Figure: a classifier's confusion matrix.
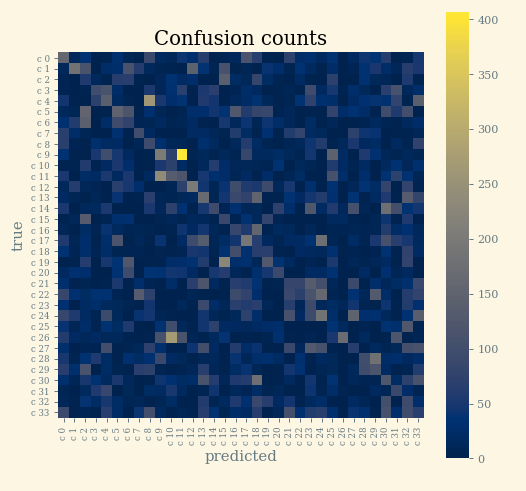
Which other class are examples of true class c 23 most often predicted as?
c 13
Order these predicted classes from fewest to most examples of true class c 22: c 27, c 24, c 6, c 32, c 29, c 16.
c 6, c 27, c 32, c 16, c 29, c 24
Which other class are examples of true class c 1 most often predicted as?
c 12
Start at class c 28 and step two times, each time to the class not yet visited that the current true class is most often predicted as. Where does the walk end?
c 2
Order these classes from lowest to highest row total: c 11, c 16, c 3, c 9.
c 16, c 3, c 11, c 9
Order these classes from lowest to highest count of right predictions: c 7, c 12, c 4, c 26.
c 7, c 4, c 26, c 12
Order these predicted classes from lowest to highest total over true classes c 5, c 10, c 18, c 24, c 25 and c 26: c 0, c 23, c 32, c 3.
c 3, c 23, c 0, c 32
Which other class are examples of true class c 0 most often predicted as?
c 17
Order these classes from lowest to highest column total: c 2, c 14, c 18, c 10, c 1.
c 1, c 14, c 10, c 2, c 18
